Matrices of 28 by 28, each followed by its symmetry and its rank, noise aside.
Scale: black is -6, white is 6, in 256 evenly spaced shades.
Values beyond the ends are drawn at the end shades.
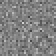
symmetric, rank six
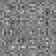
antisymmetric, rank four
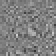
no symmetry, rank five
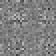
no symmetry, rank four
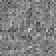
symmetric, rank four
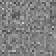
no symmetry, rank six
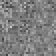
no symmetry, rank six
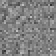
symmetric, rank four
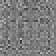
no symmetry, rank four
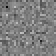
symmetric, rank four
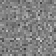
no symmetry, rank six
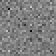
symmetric, rank four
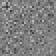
symmetric, rank five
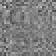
no symmetry, rank four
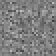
no symmetry, rank five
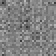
symmetric, rank four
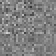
no symmetry, rank five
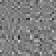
no symmetry, rank four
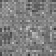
symmetric, rank five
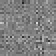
antisymmetric, rank four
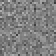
no symmetry, rank six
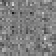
no symmetry, rank five
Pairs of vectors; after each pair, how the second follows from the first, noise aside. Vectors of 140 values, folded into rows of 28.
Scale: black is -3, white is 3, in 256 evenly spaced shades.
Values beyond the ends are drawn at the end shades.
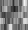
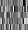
sign-scrambled.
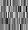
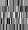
reversed.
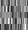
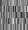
wrapped around, shrunk.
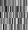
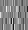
negated, partly zeroed.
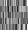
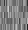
negated, shrunk.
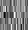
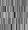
negated, shrunk.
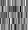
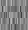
shrunk.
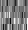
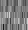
shrunk.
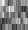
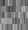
negated, shrunk.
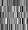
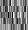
wrapped around, negated.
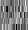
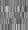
negated, shrunk.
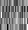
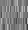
negated, shrunk.
